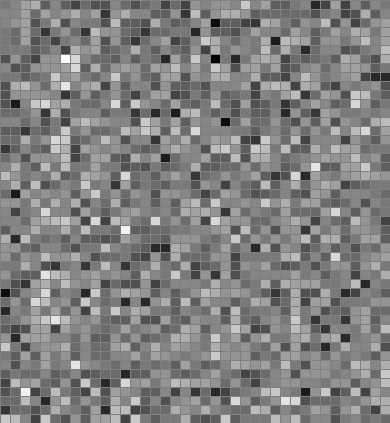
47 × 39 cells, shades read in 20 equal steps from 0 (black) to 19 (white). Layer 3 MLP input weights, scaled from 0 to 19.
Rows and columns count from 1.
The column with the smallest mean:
11
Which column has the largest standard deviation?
22
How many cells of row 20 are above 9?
22
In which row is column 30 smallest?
10
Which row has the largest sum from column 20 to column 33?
23
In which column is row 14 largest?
15
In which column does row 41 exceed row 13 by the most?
29
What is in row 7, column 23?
9
